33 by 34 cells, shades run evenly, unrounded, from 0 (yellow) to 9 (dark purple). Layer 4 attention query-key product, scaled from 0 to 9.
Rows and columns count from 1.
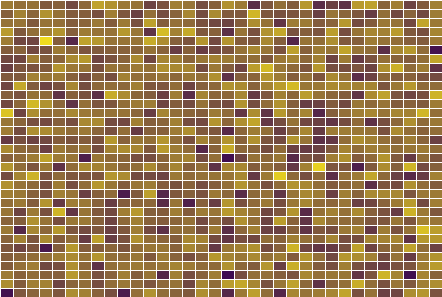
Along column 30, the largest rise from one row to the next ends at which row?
32
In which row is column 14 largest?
6
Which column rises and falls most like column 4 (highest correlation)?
26
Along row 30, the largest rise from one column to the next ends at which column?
22
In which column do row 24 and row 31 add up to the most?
13
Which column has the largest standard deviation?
18
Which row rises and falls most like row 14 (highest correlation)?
21
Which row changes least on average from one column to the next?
9
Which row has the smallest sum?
4
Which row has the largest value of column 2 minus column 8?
5
